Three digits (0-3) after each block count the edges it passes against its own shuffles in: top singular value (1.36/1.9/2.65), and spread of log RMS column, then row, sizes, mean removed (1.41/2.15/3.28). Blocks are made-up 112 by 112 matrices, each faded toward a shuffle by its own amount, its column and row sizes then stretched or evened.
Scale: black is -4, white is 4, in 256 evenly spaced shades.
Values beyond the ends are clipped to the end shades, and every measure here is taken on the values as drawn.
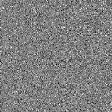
2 1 1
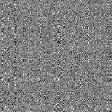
2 2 1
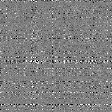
2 2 3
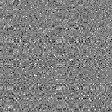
3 0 2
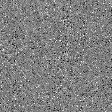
0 1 0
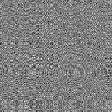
3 1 1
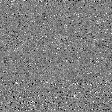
1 0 2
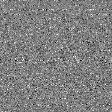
0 0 2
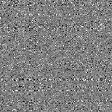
2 1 2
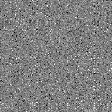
2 1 0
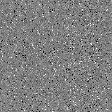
0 2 0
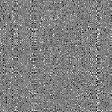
3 2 1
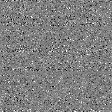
1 1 2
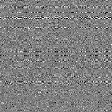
3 1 3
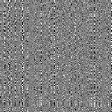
3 3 0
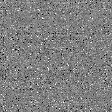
1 1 1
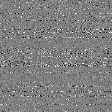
1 0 3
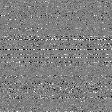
2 0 3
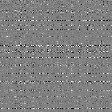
3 2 3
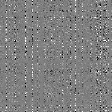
1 3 2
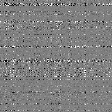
2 2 3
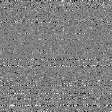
2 0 3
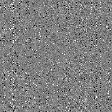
2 2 1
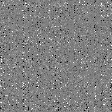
0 2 1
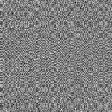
3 2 0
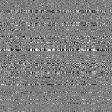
3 0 3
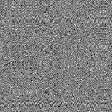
3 1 0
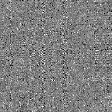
2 2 1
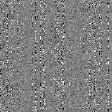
1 3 1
